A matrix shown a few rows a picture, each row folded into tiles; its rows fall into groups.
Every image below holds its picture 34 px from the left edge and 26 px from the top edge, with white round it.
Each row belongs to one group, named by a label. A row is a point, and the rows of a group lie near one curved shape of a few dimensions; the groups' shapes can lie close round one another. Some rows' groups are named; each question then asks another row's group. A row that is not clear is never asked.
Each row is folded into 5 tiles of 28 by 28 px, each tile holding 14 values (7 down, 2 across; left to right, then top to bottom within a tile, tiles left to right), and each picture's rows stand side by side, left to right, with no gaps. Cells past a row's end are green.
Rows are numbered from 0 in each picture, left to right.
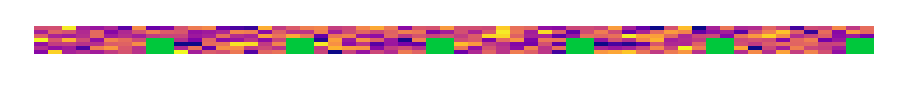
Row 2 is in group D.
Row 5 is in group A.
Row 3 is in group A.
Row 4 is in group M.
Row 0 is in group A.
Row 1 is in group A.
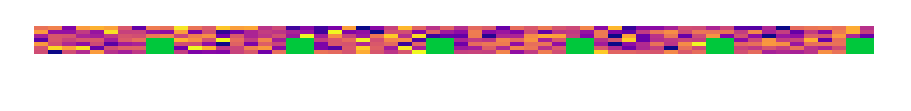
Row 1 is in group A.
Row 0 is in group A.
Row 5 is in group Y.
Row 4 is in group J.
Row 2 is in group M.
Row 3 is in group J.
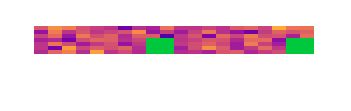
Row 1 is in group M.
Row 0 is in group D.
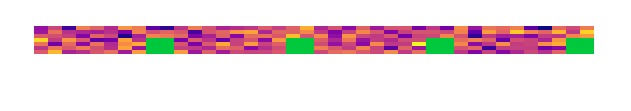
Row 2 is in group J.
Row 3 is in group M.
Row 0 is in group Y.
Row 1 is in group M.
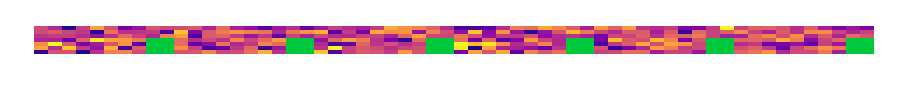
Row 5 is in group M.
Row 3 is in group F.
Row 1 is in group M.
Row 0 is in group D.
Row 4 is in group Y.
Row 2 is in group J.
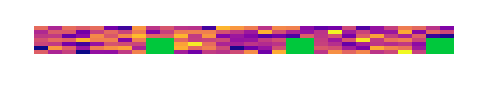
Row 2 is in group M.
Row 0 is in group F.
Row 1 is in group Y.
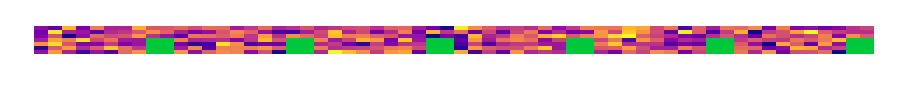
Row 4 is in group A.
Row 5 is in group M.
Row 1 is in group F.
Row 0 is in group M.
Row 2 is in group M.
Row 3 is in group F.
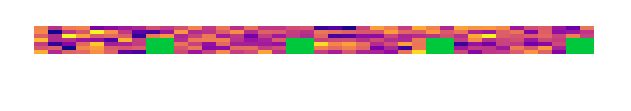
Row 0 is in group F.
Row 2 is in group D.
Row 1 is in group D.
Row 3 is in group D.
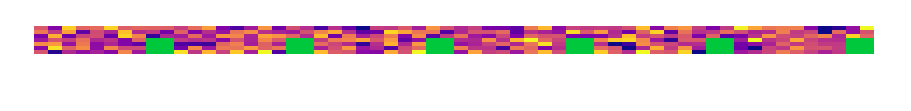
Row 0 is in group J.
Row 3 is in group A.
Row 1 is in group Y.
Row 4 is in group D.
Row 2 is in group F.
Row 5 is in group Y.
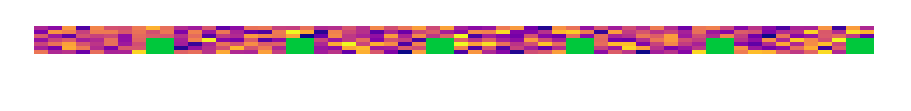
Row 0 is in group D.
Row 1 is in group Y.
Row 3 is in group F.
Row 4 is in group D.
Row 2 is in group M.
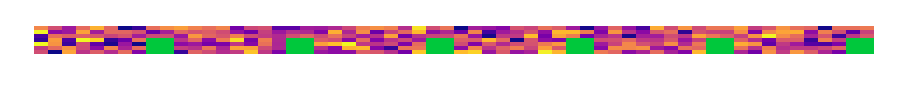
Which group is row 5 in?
A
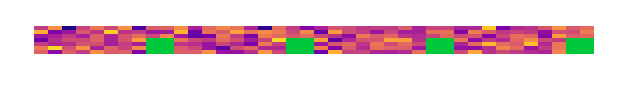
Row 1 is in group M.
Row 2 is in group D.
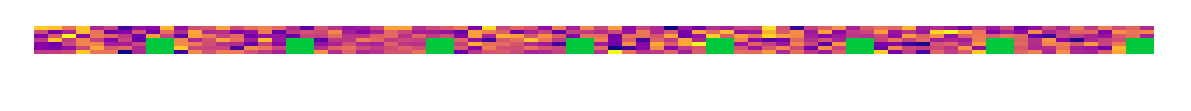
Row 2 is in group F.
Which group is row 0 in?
Y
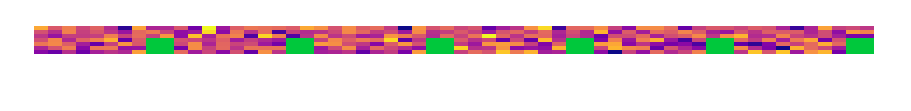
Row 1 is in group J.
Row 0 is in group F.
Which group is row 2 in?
F
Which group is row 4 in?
D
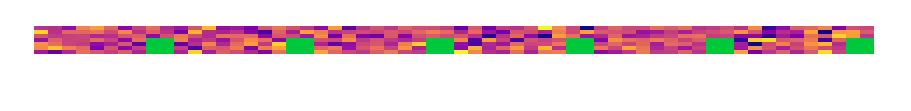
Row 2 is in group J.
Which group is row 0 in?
D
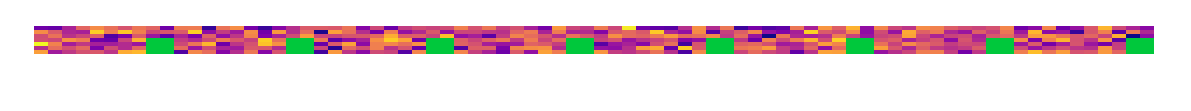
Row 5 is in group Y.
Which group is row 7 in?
M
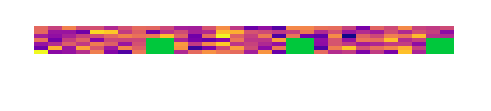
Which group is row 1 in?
A
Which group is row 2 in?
F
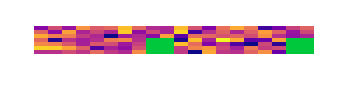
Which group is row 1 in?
D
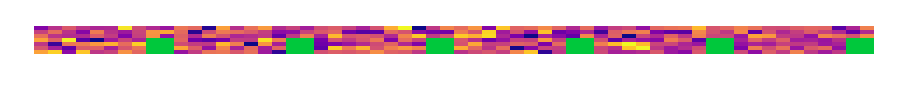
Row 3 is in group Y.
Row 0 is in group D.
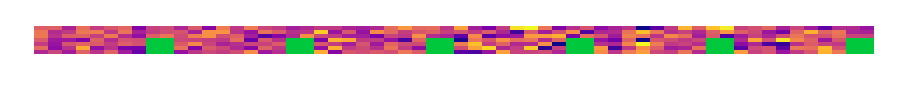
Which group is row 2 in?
J
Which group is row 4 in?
A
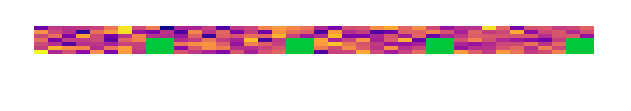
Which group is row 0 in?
Y
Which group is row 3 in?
D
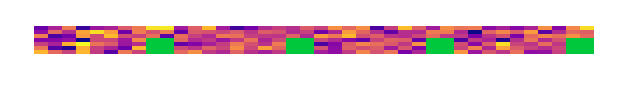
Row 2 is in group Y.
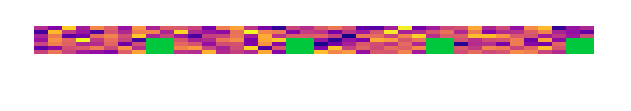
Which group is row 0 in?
M
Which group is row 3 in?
M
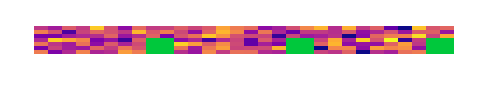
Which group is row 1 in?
A
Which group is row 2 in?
F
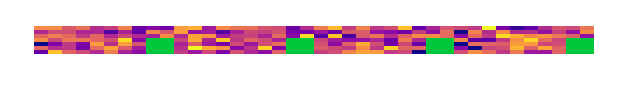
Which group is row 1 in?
A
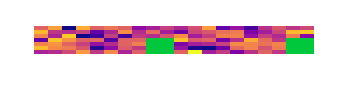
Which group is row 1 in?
A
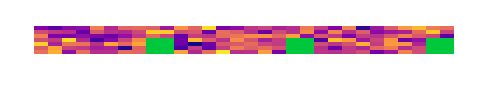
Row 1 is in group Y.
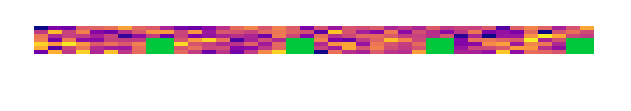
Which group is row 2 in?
D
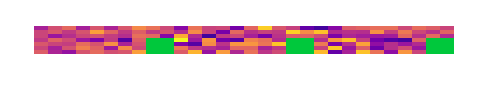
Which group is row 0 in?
D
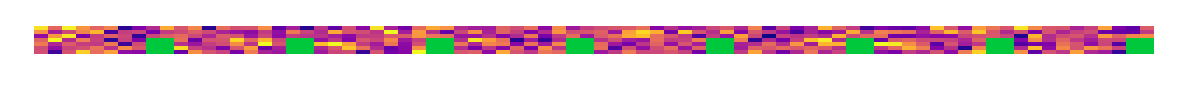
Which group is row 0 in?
Y
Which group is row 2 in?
D
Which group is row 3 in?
Y
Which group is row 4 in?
A
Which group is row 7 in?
F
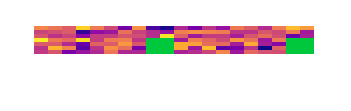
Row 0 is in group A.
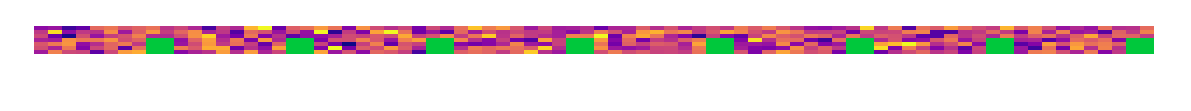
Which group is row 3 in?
Y
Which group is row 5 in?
Y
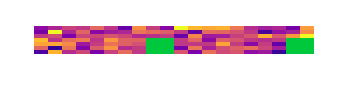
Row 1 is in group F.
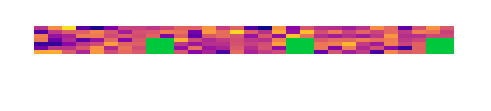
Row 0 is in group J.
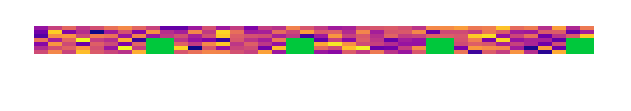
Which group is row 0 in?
M
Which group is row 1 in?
A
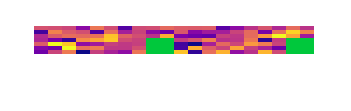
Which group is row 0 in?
D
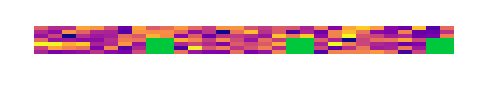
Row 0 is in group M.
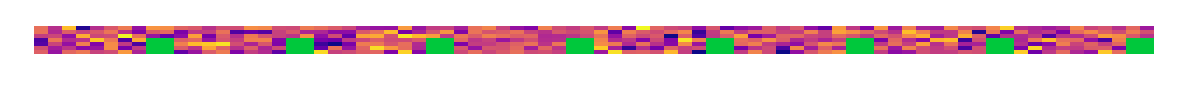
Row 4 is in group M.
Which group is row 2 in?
Y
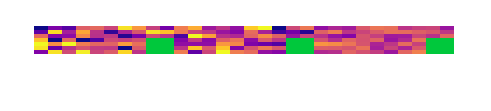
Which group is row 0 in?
F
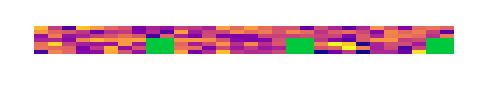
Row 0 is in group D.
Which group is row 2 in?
D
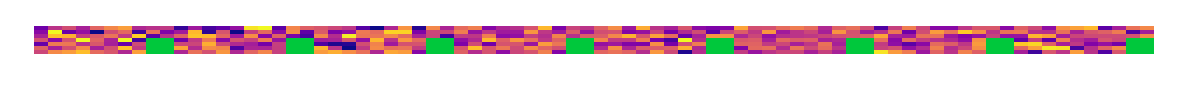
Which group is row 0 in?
M
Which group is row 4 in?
Y
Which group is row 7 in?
A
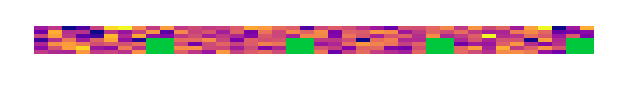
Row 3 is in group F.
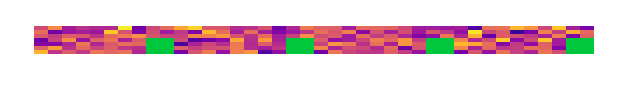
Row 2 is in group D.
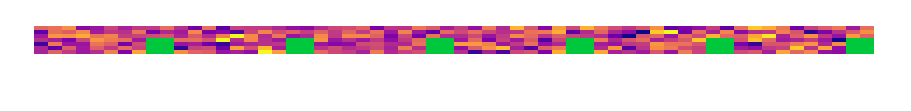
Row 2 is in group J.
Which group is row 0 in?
D
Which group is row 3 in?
D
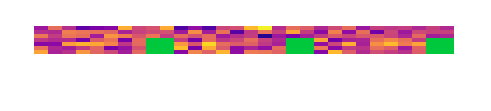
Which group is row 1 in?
F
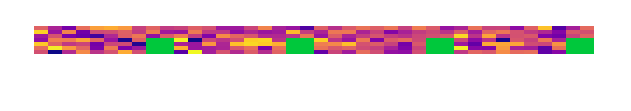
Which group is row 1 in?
D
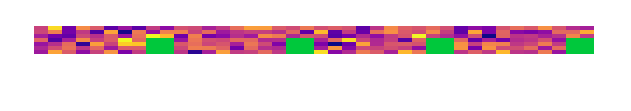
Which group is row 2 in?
J
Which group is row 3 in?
F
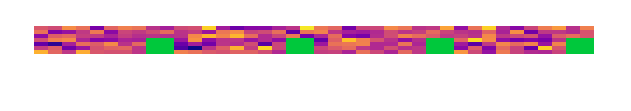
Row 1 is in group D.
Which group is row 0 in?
D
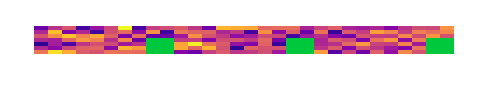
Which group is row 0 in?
M
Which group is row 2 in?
M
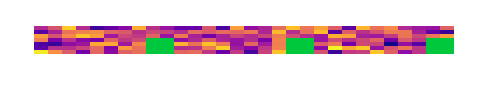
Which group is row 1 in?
D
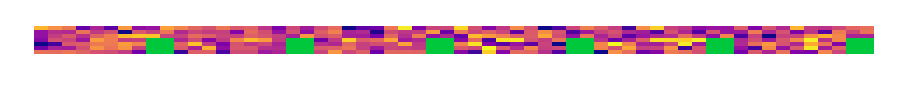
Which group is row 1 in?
D
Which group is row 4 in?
D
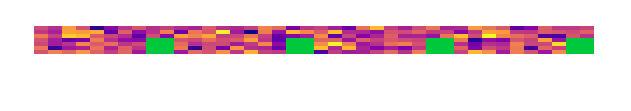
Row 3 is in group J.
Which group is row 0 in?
A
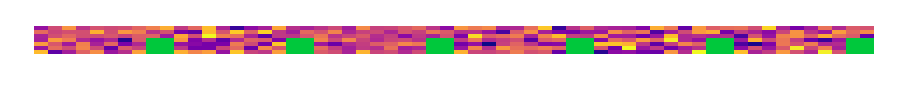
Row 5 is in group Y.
